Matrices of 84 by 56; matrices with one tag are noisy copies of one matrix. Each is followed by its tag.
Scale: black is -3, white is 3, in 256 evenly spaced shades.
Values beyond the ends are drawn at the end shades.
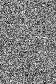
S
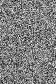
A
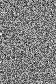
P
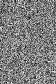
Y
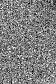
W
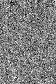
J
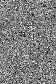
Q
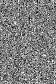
Y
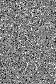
A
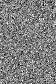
P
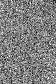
W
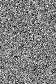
Q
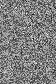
Q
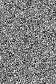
S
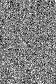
J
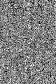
J
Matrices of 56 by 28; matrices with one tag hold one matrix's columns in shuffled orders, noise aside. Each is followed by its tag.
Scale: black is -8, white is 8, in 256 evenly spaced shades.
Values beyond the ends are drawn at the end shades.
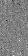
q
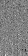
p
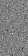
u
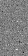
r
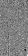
p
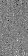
q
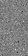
r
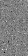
r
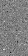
r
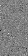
u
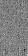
p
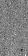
p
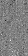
q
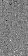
q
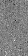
q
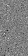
u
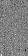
p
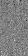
q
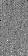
q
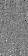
q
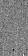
p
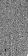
p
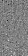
q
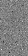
r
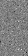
r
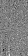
p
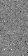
r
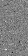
r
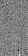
p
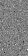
r
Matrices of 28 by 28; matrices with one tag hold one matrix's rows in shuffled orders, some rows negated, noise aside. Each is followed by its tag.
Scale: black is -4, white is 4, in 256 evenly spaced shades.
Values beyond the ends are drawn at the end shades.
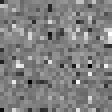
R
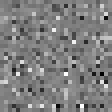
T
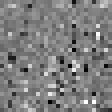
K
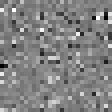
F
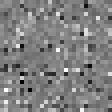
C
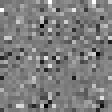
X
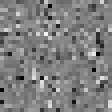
X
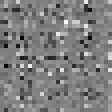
C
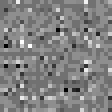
C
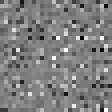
T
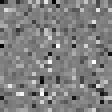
X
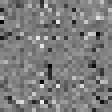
X
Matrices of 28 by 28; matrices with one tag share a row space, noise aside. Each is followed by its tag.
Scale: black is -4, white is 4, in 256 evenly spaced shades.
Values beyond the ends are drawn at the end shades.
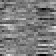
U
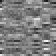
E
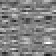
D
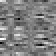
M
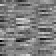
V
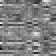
E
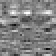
D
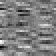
V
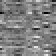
E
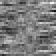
U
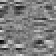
M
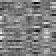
E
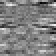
U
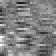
V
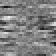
U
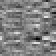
E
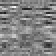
D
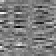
M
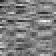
V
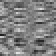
M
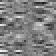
M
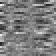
M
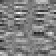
M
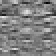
D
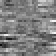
U
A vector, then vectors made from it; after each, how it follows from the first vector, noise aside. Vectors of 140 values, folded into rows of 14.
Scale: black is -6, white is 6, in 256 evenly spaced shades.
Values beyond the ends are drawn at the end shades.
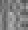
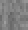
negated, shrunk.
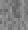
reversed, negated, shrunk.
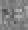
wrapped around, negated, partly zeroed.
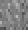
reversed, partly zeroed.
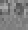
wrapped around, negated, partly zeroed.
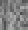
copied.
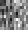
wrapped around, scaled up.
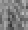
negated.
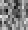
reversed, negated, scaled up.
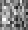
wrapped around, scaled up.
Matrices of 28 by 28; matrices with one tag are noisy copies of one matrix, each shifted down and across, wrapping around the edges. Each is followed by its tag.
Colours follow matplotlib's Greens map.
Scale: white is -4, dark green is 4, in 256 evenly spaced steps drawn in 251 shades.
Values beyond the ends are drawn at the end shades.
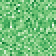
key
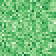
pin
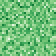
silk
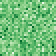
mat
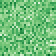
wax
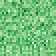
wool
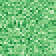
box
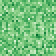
wool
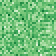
wax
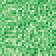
wax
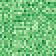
wax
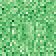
mat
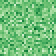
pin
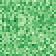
mat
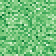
box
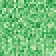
wool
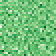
silk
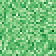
key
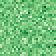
silk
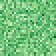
wax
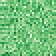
wax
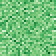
box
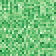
wool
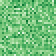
wax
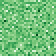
box
